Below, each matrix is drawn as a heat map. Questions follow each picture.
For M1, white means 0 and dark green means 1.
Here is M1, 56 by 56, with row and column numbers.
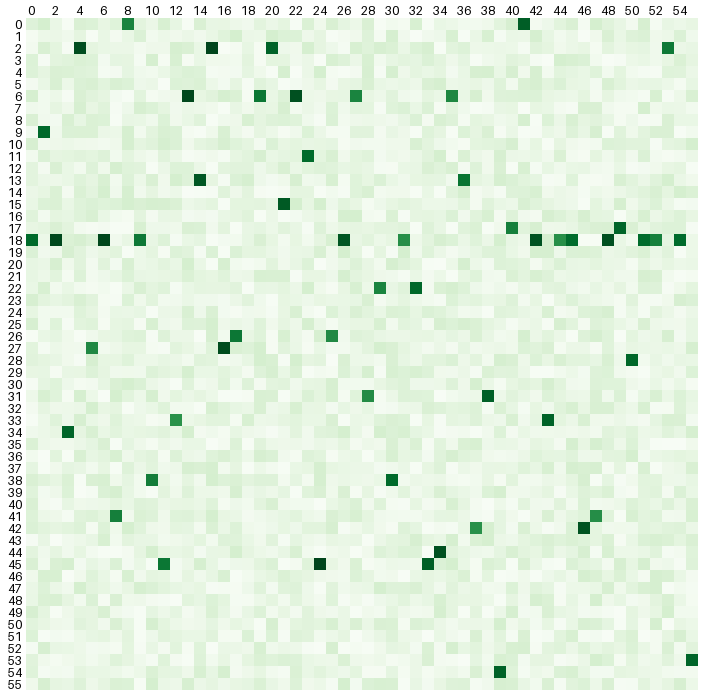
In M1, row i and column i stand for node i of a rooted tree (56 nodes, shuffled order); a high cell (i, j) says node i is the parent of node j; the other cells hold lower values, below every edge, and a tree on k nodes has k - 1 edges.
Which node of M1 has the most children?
18
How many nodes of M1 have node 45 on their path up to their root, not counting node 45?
6
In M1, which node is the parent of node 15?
2
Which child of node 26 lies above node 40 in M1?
17
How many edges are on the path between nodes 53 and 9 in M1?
3
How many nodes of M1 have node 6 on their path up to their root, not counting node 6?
11
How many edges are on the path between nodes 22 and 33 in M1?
4
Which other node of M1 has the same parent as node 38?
28
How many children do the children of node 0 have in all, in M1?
2
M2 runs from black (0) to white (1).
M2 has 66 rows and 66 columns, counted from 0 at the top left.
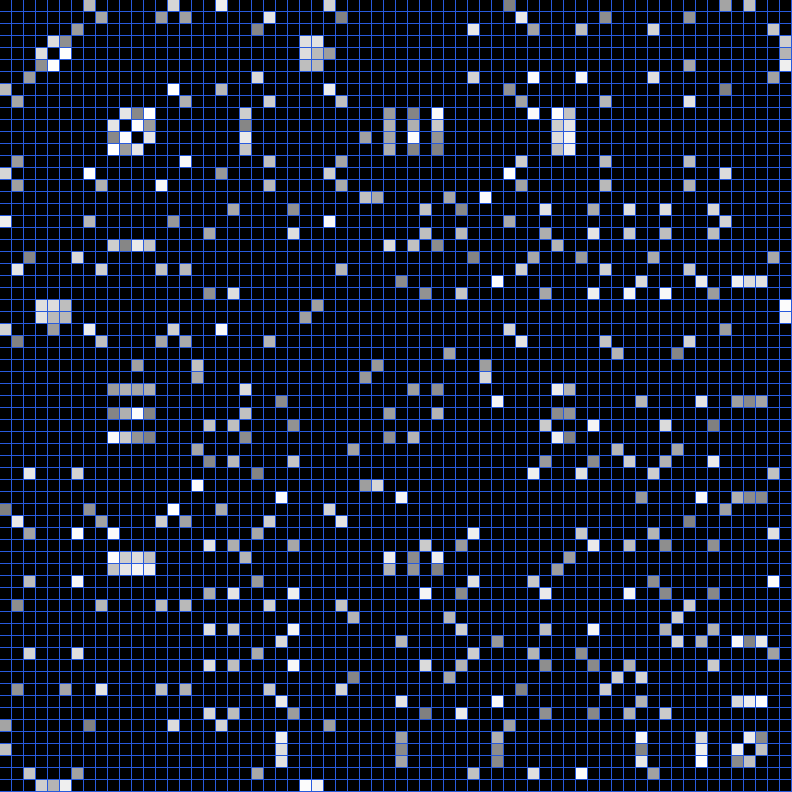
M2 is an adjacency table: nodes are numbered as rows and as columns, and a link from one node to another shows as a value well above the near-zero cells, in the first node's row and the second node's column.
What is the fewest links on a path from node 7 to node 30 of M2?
7
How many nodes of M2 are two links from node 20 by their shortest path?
3
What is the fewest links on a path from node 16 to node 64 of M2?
5
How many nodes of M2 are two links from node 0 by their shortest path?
8
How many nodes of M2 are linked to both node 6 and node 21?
6
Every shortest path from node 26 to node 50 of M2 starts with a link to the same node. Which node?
node 5
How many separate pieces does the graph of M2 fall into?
2
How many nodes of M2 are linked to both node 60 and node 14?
5
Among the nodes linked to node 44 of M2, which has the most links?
node 9
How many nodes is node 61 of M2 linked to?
7
